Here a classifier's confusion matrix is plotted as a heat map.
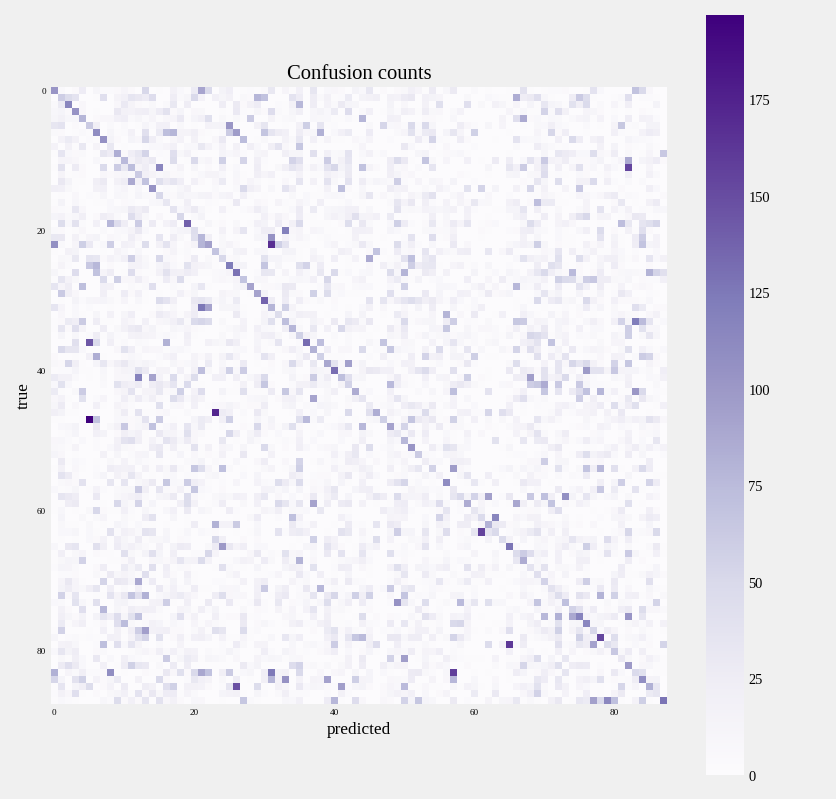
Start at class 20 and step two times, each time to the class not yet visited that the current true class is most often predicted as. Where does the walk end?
83
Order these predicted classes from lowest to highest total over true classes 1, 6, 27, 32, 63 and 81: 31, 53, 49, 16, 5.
5, 31, 53, 49, 16
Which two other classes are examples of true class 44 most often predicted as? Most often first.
37, 75
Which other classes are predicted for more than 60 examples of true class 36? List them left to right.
5, 16, 38, 47, 71
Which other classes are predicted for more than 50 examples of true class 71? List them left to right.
30, 38, 48
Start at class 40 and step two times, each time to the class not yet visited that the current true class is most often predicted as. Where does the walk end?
10
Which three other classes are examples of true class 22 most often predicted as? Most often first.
31, 0, 21
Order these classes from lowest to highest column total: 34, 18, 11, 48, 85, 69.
18, 34, 85, 48, 11, 69
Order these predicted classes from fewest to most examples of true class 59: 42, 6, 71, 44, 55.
6, 44, 42, 55, 71
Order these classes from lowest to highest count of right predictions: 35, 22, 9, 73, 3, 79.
79, 35, 73, 9, 22, 3
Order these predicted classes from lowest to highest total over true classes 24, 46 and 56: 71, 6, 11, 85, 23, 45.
71, 6, 11, 85, 45, 23
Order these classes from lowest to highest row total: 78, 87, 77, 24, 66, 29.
29, 66, 77, 24, 78, 87
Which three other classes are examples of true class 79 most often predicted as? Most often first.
65, 77, 7
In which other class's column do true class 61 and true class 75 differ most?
63
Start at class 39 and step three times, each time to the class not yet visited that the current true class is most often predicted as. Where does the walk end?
12
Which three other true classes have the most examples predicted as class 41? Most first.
85, 14, 34
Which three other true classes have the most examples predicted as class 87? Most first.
9, 79, 26
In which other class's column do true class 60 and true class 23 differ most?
46
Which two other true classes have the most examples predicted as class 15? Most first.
11, 47
